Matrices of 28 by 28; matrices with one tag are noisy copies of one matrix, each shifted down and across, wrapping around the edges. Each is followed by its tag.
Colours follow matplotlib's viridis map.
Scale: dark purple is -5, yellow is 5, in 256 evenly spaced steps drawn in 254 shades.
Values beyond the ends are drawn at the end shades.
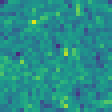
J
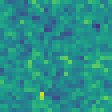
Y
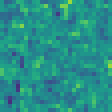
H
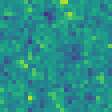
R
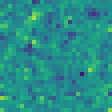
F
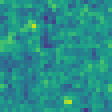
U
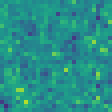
R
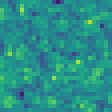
J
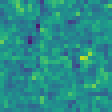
H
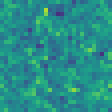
Y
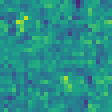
H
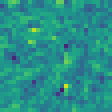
F
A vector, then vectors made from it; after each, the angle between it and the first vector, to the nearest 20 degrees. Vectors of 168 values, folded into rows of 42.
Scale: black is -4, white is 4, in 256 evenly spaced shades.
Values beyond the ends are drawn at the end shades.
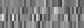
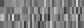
40 degrees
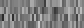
160 degrees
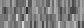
80 degrees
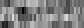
60 degrees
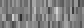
60 degrees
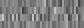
20 degrees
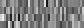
60 degrees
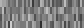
80 degrees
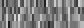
120 degrees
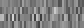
20 degrees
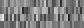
40 degrees
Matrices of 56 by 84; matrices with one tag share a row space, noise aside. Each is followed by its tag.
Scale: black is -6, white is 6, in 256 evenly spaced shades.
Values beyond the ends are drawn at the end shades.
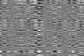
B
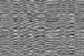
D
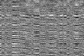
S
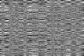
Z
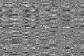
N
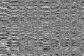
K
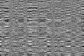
Z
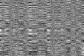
Z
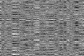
S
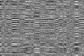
S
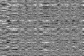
K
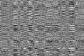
D
